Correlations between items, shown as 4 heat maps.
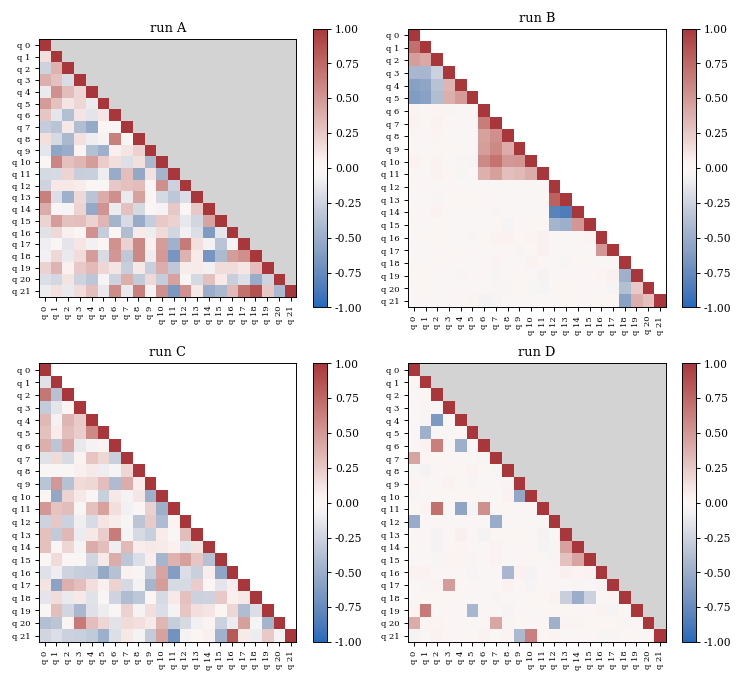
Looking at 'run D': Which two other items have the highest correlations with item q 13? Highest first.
q 14, q 15
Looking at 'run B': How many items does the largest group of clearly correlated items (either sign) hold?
6
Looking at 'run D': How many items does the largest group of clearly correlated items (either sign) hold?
4
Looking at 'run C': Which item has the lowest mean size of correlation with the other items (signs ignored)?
q 8
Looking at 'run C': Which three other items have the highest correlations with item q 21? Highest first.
q 16, q 10, q 19
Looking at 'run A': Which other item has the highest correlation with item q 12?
q 17
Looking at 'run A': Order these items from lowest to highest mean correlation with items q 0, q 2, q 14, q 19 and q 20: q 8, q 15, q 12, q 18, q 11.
q 18, q 8, q 12, q 11, q 15
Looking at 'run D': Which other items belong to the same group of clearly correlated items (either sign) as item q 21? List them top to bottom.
q 9, q 10
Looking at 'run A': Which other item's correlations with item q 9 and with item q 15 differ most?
q 1
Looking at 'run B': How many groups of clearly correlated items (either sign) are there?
5
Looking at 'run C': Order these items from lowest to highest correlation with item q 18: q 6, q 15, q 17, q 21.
q 6, q 21, q 17, q 15
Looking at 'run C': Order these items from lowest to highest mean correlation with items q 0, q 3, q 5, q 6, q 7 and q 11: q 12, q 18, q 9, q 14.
q 18, q 12, q 9, q 14
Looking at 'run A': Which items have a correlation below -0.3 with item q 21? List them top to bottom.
q 11, q 14, q 15, q 20
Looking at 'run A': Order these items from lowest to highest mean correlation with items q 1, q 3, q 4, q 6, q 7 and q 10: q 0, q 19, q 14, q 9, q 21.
q 9, q 14, q 0, q 19, q 21
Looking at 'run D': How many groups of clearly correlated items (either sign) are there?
7
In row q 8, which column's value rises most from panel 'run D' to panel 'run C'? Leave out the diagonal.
q 16
